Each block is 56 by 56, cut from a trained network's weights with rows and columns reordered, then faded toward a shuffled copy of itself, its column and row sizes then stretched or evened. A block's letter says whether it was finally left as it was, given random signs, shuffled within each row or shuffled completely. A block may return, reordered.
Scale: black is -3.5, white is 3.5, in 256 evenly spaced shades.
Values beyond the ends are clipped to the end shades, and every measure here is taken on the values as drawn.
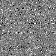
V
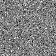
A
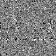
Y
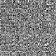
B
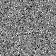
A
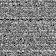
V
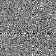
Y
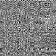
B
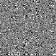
B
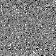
Y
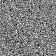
A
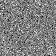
A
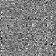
B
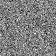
A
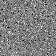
A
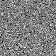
A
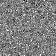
A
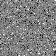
A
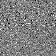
V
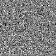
Y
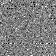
V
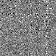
Y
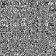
B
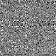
B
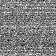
V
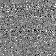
V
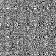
B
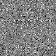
Y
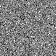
A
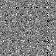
Y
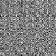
B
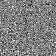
A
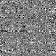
B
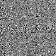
Y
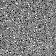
A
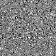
Y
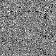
Y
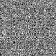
B
